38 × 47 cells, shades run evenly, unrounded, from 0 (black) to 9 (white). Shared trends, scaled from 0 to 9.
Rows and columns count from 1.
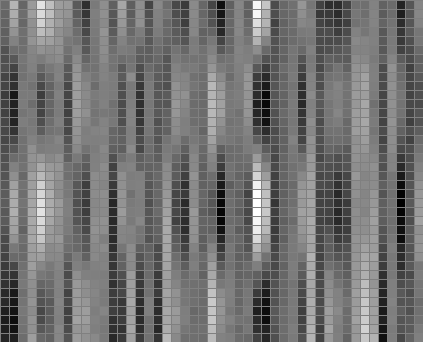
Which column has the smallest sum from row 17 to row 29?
45
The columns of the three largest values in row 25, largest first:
29, 5, 30
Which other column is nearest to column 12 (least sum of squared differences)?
7
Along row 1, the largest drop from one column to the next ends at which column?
31
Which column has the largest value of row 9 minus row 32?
13
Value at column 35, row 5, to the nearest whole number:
4
